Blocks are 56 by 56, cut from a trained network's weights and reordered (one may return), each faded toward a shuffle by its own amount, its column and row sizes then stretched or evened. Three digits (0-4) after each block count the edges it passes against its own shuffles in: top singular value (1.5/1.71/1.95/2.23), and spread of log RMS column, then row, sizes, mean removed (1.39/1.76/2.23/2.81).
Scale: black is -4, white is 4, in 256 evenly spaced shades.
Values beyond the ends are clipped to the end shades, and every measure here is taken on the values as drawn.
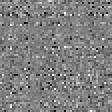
0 2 4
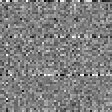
4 0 3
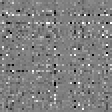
2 3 3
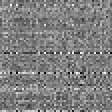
4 0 3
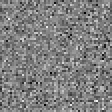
1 1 0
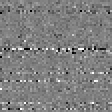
2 0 3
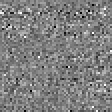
0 0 3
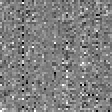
0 4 1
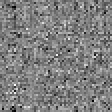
2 2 0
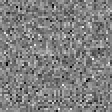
2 0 0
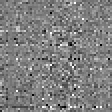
1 3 2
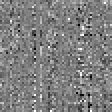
1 4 0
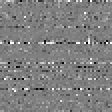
2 0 4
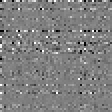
2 2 4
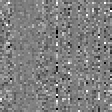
1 4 0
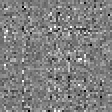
0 3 2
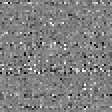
0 1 4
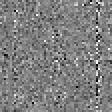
1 3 0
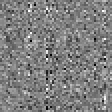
2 3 1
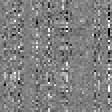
3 4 0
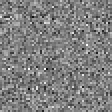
0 1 2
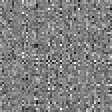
3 4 1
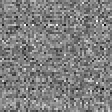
2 0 1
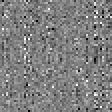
3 3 1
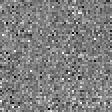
1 2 2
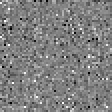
0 2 2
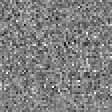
1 0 1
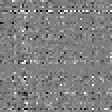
2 2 4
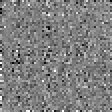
0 3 2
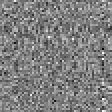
3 1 0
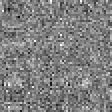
2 1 0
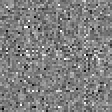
1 1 1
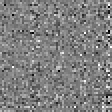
0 3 3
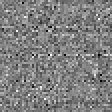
1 1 1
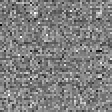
2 1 0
